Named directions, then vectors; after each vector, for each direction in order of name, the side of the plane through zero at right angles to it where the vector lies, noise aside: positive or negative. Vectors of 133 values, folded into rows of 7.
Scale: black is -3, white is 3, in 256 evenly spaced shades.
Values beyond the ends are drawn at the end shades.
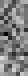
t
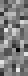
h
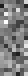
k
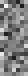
negative, positive, positive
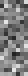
negative, positive, positive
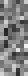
negative, positive, positive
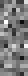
negative, positive, negative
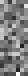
negative, negative, negative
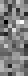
positive, negative, positive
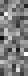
positive, positive, negative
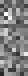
positive, positive, negative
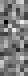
positive, negative, positive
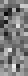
negative, negative, positive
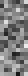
negative, positive, positive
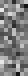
positive, positive, positive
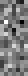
negative, positive, negative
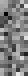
negative, negative, positive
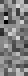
positive, negative, positive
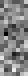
negative, positive, positive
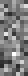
negative, negative, negative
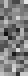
negative, positive, positive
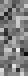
negative, negative, positive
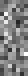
positive, positive, negative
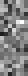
positive, negative, positive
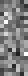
positive, positive, negative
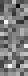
negative, positive, negative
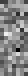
positive, negative, negative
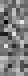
positive, negative, positive
